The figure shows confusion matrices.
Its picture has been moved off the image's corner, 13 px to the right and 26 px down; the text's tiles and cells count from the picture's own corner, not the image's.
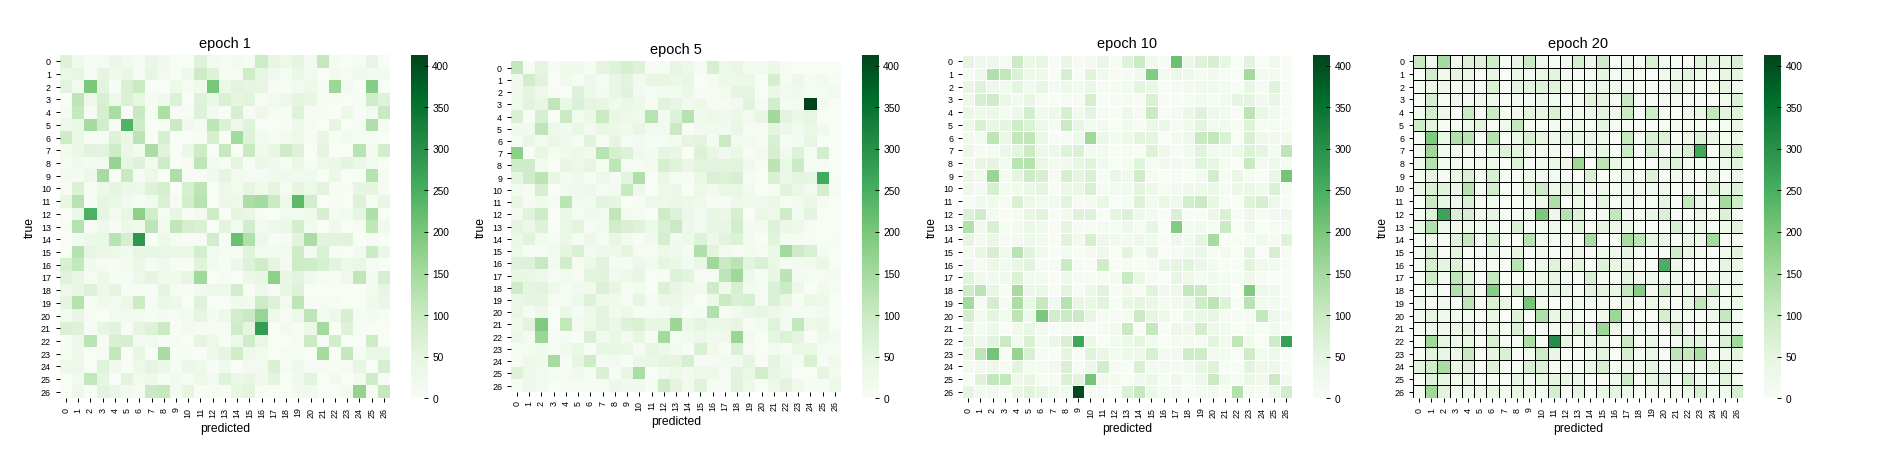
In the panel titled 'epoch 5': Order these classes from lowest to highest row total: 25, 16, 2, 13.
2, 25, 13, 16
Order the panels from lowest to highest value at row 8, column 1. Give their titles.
epoch 1, epoch 10, epoch 5, epoch 20
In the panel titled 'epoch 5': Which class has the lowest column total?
26
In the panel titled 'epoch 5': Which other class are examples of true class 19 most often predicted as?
17
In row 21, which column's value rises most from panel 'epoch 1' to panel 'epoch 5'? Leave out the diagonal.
2
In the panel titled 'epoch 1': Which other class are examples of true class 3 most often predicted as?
1
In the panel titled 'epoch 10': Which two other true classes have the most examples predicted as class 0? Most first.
19, 13
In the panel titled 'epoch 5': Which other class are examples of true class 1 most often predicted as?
21
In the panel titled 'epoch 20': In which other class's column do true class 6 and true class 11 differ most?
25
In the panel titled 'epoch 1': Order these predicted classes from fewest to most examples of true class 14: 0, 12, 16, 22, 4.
0, 16, 22, 12, 4
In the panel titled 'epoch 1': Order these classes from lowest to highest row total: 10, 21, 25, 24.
24, 25, 10, 21
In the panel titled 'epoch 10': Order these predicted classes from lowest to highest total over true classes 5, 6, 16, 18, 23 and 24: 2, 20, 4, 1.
20, 1, 2, 4
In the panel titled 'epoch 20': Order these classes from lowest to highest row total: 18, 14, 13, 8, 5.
5, 13, 8, 14, 18
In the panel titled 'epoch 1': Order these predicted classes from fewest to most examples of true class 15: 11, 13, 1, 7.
13, 7, 11, 1
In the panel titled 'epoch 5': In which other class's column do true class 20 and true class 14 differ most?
16
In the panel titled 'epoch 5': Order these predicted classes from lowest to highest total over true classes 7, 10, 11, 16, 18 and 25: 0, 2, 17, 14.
14, 17, 2, 0
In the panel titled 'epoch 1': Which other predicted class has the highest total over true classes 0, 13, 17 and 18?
11
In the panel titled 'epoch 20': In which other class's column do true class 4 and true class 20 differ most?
16
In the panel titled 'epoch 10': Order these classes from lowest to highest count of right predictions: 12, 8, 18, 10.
8, 12, 10, 18
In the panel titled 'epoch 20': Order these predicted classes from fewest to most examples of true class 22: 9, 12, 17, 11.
12, 17, 9, 11
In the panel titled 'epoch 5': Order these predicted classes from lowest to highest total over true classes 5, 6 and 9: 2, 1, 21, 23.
23, 1, 21, 2
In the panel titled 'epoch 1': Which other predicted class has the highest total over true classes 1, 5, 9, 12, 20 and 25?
2
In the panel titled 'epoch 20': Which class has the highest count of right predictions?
18
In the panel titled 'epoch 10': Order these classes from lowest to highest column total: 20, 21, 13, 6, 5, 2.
21, 13, 6, 20, 5, 2
